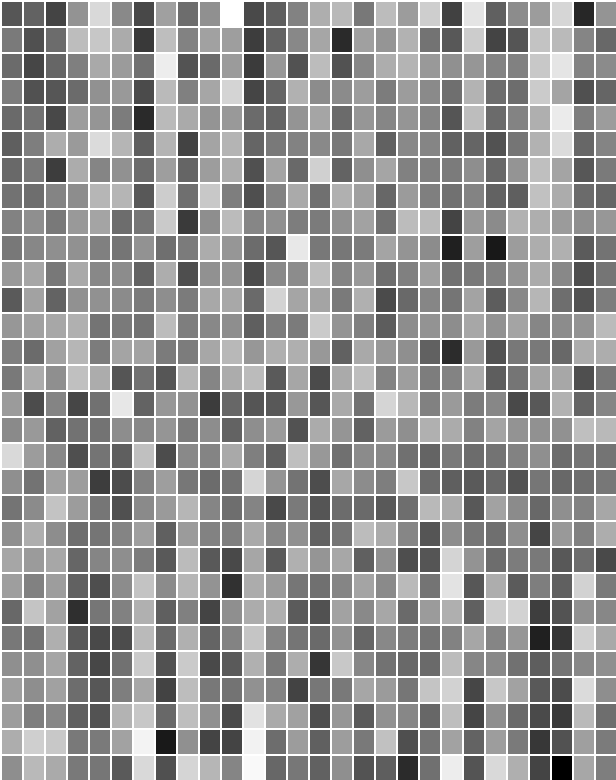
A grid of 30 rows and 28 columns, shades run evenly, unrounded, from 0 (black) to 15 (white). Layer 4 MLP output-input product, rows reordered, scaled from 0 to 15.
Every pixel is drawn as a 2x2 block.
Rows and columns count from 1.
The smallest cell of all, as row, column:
30, 26
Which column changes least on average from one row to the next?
25
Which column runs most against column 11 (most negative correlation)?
21
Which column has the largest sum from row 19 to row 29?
12
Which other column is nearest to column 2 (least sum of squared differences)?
24
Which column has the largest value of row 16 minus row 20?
6
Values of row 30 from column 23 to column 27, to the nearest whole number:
13 10 4 0 10
